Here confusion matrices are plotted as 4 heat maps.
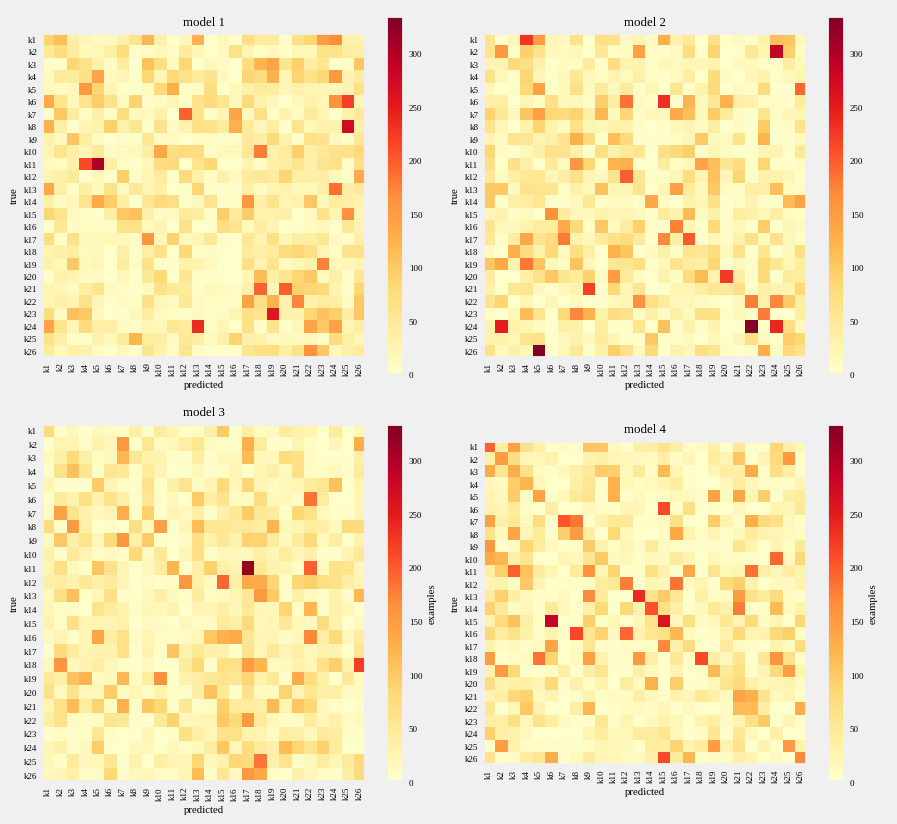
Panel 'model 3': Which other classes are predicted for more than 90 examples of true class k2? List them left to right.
k7, k17, k26
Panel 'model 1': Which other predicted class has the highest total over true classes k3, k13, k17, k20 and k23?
k19
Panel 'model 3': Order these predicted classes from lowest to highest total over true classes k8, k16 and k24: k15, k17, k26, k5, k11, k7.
k11, k7, k26, k17, k5, k15
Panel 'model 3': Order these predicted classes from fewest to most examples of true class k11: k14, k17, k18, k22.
k18, k14, k22, k17
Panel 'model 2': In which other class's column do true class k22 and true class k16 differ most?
k24
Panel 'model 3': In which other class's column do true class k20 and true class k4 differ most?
k14
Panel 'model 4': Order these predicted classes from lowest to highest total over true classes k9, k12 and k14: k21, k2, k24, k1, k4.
k2, k24, k4, k1, k21
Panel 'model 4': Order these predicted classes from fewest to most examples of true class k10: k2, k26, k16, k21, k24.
k21, k16, k26, k2, k24
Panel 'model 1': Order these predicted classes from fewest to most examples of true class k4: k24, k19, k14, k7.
k7, k14, k19, k24
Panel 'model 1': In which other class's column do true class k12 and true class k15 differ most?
k25
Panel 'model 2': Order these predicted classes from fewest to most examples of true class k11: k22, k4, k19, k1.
k22, k4, k1, k19
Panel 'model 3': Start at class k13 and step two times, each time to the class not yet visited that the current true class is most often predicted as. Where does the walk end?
k26
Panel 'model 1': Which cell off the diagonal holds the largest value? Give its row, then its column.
k11, k5
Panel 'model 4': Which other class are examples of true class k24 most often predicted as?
k1
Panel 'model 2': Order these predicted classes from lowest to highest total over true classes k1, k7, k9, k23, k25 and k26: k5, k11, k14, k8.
k14, k11, k8, k5
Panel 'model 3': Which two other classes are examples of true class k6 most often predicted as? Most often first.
k22, k13
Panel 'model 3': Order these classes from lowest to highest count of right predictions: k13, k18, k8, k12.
k13, k8, k18, k12
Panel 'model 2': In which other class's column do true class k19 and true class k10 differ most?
k4
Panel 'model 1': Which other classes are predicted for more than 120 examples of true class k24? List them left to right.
k1, k13, k22
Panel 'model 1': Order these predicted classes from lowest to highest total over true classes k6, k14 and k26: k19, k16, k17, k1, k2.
k16, k2, k19, k1, k17
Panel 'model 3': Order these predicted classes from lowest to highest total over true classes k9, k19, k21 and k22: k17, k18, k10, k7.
k18, k10, k17, k7
